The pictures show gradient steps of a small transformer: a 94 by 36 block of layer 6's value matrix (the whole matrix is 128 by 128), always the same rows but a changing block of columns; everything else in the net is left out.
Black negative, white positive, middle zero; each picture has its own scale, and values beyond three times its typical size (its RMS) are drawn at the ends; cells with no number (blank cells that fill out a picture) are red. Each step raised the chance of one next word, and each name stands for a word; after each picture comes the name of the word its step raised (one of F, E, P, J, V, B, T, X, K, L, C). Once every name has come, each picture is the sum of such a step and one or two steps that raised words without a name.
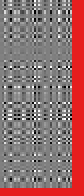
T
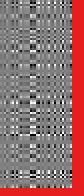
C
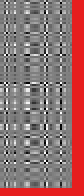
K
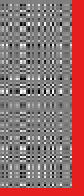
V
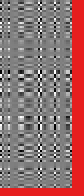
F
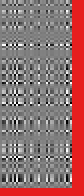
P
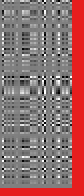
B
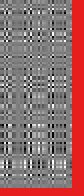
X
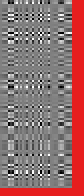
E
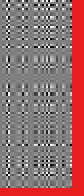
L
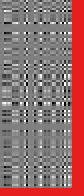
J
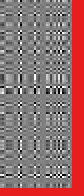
E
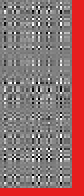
F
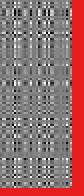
E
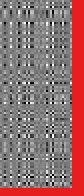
C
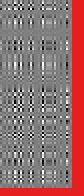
C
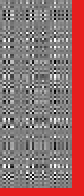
E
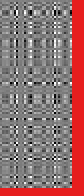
L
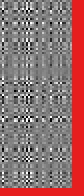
V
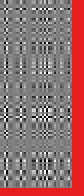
T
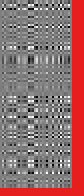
L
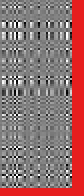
B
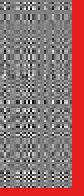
C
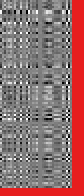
T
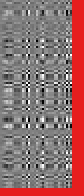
K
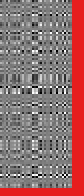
E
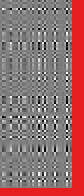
X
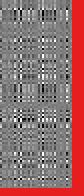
T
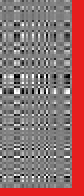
B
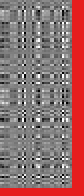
J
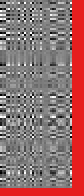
E
